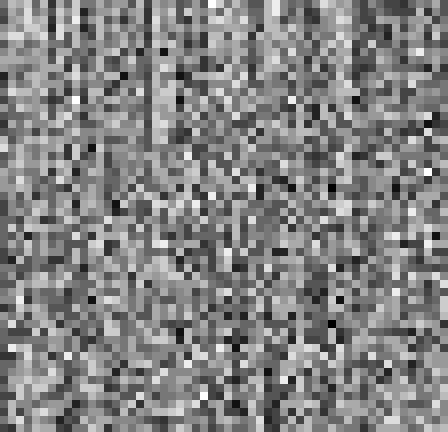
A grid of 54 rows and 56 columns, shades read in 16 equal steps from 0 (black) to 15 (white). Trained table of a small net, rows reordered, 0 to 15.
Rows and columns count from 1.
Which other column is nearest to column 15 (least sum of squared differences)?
14
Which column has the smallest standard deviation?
13
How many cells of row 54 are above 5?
45
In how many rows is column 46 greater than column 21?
11
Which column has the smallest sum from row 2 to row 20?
19
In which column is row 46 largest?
24
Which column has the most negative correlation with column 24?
52
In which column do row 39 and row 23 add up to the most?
3
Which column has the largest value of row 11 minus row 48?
30
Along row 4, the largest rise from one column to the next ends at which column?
8
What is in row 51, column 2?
11
